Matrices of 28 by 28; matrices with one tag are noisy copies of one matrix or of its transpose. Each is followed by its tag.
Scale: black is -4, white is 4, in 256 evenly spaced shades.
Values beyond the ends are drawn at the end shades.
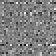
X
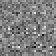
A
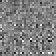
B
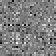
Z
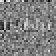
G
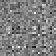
A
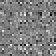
X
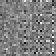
B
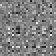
A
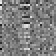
G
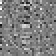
G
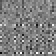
B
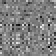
Z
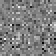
Z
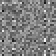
X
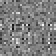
Z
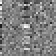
G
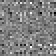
X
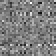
X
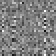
X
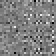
B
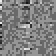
G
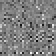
B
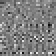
B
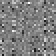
X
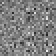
A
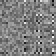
B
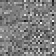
B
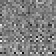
B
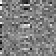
G
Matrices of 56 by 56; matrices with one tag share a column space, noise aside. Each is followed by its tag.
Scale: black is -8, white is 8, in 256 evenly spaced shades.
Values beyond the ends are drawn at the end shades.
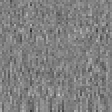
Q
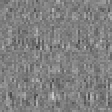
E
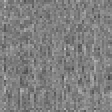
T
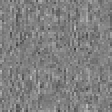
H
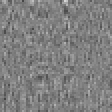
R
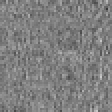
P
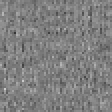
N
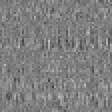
E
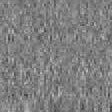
Q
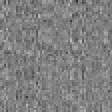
P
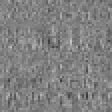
E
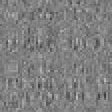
E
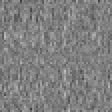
H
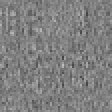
N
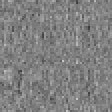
H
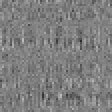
E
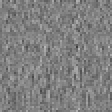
T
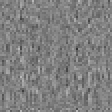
T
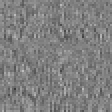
Q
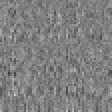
Q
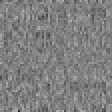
H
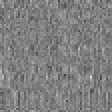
T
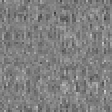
H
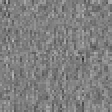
P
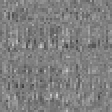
E
